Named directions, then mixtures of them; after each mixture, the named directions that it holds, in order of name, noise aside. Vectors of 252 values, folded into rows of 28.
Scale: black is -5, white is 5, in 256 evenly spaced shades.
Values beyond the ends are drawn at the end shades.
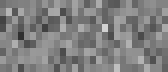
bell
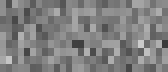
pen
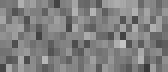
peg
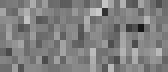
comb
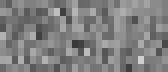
bell, peg, pen.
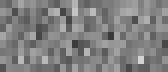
bell, peg, pen.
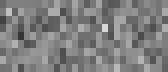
bell.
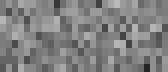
bell, peg.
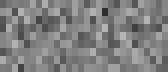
bell, comb.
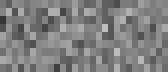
bell, pen.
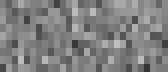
peg, pen.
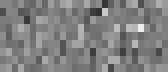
comb.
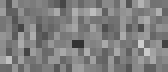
comb, pen.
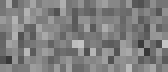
pen.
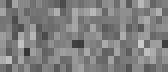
comb, pen.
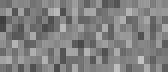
bell, pen.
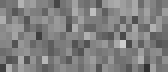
peg.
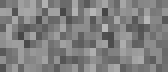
bell, comb, peg.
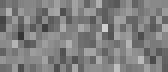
bell.
